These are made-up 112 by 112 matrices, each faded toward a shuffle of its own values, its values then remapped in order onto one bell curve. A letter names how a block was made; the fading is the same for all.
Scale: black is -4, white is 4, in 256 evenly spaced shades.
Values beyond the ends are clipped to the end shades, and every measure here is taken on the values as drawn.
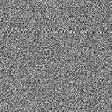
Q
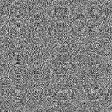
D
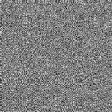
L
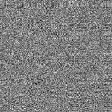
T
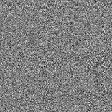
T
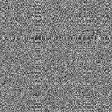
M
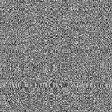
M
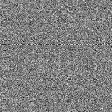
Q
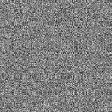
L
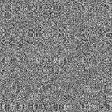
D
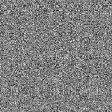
Q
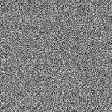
D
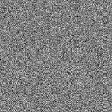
D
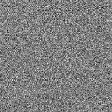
T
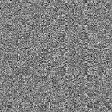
L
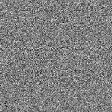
Q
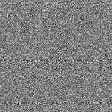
Q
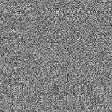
D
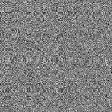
M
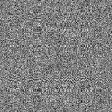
D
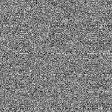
Q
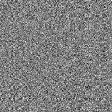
Q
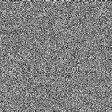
Q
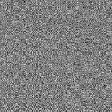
M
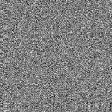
T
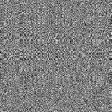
M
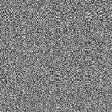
D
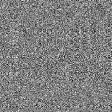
Q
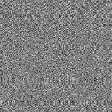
M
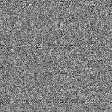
Q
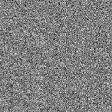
T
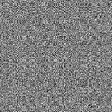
M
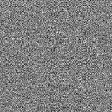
D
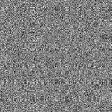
L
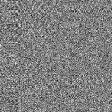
T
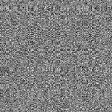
M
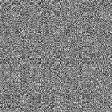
L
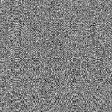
D
